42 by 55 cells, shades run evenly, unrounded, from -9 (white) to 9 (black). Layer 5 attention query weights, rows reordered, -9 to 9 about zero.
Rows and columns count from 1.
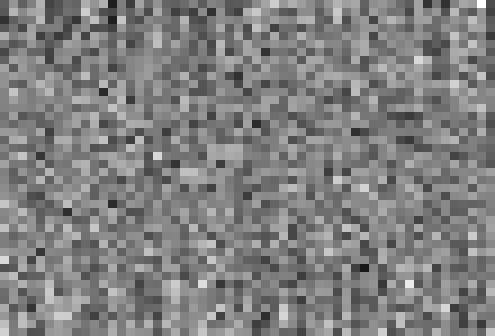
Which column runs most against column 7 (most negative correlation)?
18
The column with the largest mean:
30
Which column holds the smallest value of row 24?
41
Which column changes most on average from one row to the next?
53
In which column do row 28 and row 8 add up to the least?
36
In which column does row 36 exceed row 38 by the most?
43
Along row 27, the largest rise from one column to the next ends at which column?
27
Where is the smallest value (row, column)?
1, 54
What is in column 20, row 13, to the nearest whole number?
3
